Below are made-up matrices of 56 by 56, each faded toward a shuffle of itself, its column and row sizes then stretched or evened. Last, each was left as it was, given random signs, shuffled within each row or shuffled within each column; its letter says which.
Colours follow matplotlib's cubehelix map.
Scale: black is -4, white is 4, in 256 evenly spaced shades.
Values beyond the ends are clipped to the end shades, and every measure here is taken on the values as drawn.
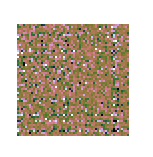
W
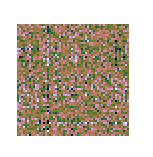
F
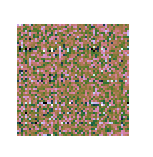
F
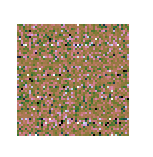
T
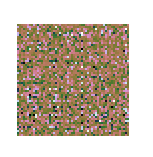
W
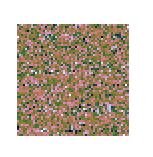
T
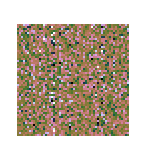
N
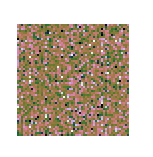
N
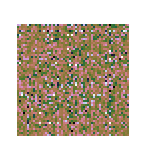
W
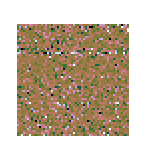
T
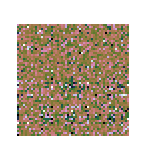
W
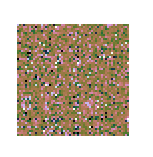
W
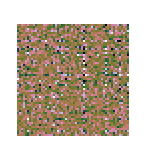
W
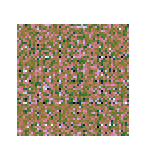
F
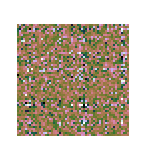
W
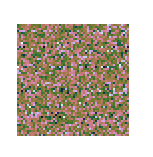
T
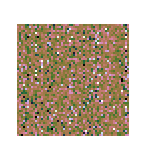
N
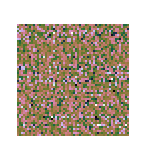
T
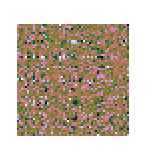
F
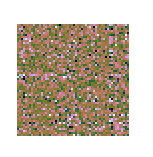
F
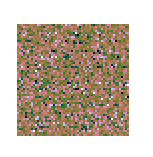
T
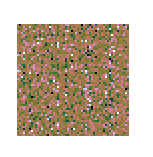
N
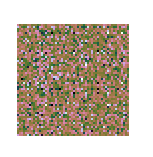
F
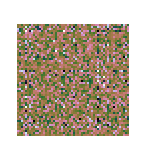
W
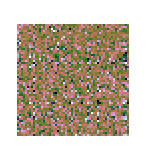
F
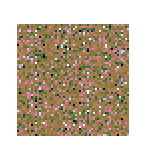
N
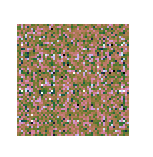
W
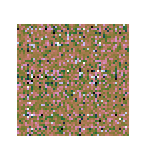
W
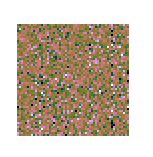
N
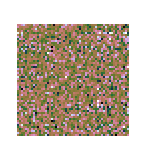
W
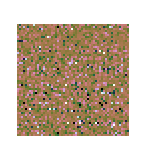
T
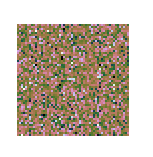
N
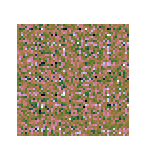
F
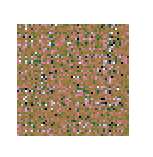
F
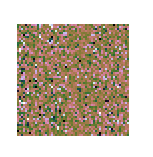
N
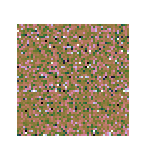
T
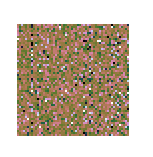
N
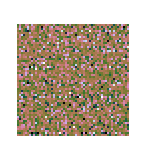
T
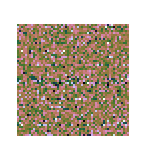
T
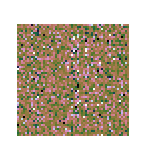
N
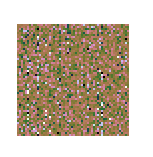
N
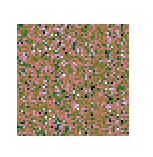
N
